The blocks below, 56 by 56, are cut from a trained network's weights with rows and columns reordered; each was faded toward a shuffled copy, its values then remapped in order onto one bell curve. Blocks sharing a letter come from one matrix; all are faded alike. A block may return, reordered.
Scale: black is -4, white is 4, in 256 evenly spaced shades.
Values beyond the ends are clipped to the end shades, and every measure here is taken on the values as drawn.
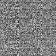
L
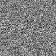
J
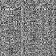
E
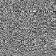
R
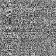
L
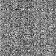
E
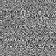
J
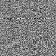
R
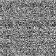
L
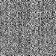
E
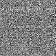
L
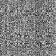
E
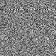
R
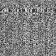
E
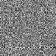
R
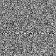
R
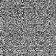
L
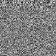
R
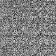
L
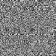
J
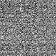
L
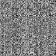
E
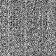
E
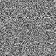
J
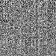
E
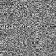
R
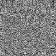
R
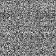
L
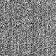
E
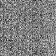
E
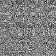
L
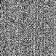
E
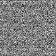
L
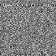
R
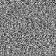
J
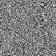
R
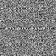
J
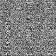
L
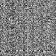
E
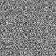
J
